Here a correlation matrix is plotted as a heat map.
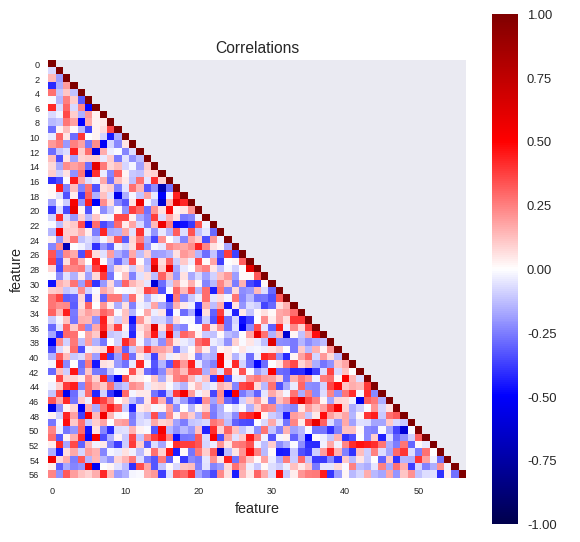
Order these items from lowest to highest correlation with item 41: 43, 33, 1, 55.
43, 55, 33, 1
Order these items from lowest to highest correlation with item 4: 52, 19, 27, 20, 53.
52, 19, 53, 20, 27
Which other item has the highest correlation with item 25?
45
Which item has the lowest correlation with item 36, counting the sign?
26
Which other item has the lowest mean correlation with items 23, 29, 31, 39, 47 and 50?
53
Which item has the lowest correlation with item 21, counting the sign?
50
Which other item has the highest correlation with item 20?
3
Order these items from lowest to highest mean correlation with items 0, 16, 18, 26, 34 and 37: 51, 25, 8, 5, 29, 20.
25, 20, 8, 51, 29, 5
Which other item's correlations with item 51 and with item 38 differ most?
30
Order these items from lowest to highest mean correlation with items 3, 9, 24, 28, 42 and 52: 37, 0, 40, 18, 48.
0, 18, 40, 37, 48
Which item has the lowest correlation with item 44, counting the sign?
31
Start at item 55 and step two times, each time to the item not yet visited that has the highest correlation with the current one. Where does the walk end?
48
